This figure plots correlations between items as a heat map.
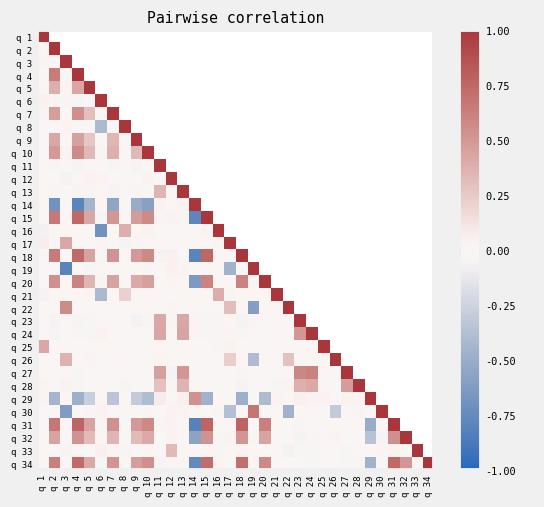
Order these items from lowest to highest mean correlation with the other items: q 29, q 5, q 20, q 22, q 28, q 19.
q 29, q 19, q 22, q 28, q 5, q 20
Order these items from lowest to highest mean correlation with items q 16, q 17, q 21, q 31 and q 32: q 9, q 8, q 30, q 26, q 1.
q 30, q 1, q 26, q 8, q 9
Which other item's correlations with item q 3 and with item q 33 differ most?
q 19
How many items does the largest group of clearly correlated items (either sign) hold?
14
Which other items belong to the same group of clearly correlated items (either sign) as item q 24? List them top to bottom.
q 11, q 13, q 23, q 27, q 28
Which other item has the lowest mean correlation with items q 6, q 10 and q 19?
q 3
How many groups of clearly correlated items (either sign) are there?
6
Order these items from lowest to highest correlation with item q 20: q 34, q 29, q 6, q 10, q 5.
q 29, q 6, q 5, q 10, q 34
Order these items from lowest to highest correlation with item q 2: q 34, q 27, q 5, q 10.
q 27, q 5, q 10, q 34
